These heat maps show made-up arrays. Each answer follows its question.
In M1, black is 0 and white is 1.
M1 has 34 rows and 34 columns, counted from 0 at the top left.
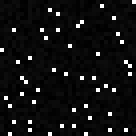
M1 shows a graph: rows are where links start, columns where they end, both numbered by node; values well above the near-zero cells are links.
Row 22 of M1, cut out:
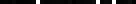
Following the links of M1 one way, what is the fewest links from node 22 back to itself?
6
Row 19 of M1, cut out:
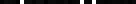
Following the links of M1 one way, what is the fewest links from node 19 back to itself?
3
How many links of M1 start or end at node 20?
3
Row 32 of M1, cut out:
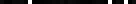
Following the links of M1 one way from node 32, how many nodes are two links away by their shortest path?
5
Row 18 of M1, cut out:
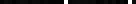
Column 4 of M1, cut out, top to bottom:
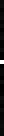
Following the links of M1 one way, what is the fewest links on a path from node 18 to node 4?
4
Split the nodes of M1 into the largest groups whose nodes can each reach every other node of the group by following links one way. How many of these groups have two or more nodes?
5
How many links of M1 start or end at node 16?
2
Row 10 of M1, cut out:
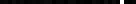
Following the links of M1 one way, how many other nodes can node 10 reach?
4
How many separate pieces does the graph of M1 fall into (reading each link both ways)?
3
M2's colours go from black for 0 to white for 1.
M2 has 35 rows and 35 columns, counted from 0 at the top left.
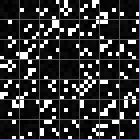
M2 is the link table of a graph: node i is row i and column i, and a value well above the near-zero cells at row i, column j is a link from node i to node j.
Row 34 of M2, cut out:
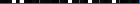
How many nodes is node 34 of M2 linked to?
5
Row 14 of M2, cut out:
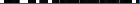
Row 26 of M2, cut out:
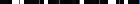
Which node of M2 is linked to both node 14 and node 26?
node 5
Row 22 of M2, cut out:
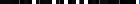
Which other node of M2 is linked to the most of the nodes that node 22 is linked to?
node 20
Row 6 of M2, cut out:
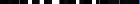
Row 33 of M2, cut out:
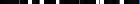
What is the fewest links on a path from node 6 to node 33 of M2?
2
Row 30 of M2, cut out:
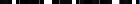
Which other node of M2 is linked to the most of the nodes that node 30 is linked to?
node 25
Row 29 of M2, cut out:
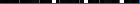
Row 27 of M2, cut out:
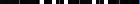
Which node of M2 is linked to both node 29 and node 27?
node 13
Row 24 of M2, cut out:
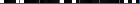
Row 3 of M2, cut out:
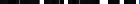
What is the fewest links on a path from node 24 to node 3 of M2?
3
